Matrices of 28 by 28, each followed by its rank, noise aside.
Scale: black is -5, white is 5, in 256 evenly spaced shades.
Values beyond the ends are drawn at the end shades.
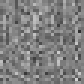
four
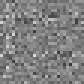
six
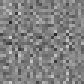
six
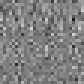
six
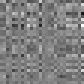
two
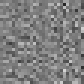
six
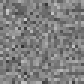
six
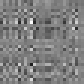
two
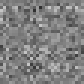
four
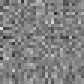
six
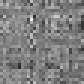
four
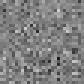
six
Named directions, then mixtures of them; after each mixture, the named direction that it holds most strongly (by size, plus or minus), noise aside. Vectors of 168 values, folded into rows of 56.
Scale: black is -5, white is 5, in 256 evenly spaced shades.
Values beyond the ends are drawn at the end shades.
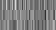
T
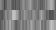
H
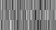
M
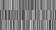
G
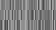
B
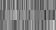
T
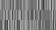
B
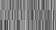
B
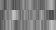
H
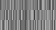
B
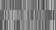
B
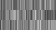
M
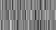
M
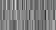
T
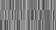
B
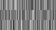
G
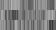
H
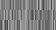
B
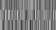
G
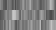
H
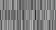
G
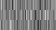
M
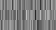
M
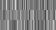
T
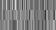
T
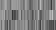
H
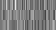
T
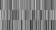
G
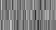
M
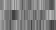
H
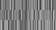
B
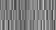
B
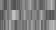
H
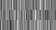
M
